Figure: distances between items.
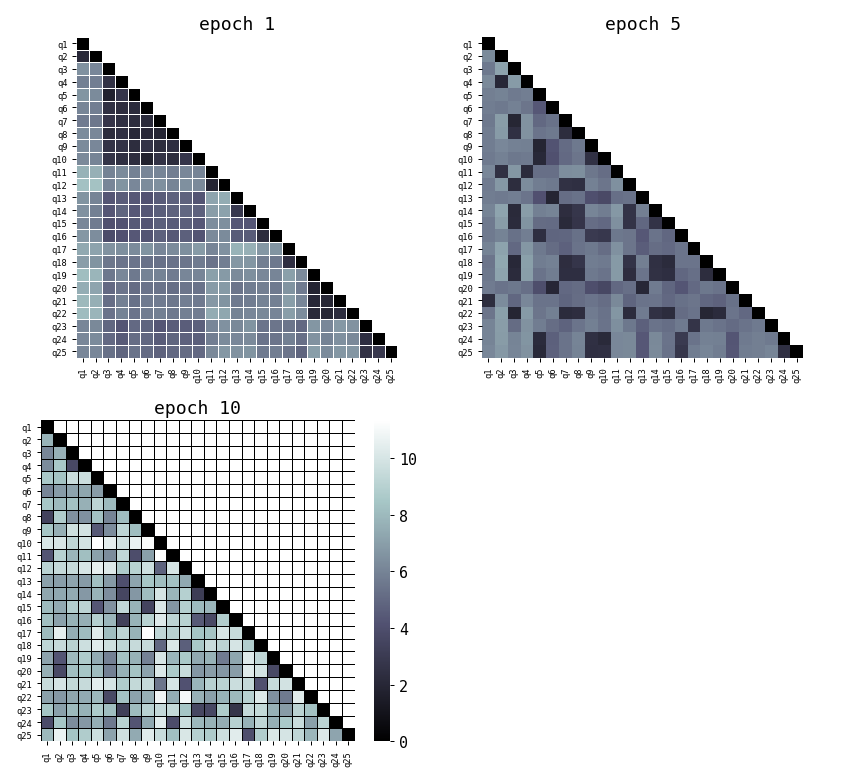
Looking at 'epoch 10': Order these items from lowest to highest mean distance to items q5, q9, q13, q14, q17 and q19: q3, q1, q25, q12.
q1, q3, q25, q12
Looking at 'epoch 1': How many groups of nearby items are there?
8
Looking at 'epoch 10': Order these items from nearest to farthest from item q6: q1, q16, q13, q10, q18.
q1, q13, q16, q18, q10
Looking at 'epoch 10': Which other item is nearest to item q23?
q16
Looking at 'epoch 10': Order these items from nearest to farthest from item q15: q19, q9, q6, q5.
q9, q5, q19, q6
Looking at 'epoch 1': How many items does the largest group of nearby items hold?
8
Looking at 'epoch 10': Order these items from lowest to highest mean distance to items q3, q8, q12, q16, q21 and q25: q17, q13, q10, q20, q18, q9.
q13, q18, q17, q10, q20, q9
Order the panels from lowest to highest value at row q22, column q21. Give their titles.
epoch 1, epoch 5, epoch 10
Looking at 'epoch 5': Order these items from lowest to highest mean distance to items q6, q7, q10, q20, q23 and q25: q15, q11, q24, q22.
q24, q15, q22, q11
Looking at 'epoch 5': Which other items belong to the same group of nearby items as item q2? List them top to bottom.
q4, q11
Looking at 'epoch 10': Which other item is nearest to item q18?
q21
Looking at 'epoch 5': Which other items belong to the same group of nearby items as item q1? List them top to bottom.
q21
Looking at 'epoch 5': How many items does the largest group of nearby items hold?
9
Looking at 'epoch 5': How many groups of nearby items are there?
6
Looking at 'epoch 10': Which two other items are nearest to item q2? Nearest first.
q20, q19
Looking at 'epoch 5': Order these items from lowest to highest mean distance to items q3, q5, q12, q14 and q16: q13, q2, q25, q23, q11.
q25, q13, q23, q11, q2
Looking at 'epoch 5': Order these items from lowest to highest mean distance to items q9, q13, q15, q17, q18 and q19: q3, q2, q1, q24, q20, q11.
q3, q20, q24, q1, q11, q2
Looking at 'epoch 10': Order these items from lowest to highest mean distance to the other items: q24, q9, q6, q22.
q6, q24, q22, q9
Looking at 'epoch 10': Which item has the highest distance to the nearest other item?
q10
